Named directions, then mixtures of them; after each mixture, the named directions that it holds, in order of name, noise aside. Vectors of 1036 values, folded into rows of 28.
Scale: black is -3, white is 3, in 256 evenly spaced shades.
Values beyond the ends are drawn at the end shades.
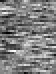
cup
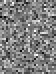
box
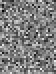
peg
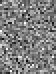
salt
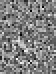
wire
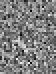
wire.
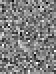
peg, wire.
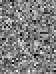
box, peg, wire.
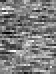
cup.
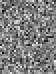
peg.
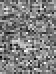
cup, wire.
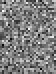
box, peg.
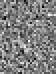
box, wire.
